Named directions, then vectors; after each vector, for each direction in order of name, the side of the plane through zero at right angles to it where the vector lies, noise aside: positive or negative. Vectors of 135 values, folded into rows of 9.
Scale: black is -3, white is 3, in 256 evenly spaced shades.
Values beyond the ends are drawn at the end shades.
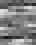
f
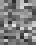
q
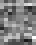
negative, positive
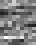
negative, negative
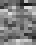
positive, negative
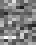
negative, negative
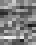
negative, negative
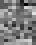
positive, negative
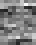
negative, positive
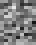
positive, negative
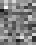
negative, negative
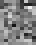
positive, negative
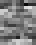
positive, negative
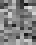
positive, negative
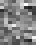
negative, positive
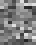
negative, positive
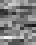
negative, negative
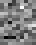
positive, positive
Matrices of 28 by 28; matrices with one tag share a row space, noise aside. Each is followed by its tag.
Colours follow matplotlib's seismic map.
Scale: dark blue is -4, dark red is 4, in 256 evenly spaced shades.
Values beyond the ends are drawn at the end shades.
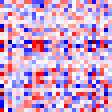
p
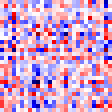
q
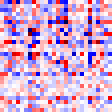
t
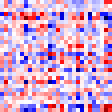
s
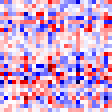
s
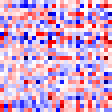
s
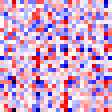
q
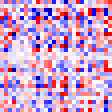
q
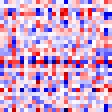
q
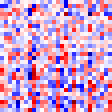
t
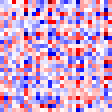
s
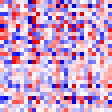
t
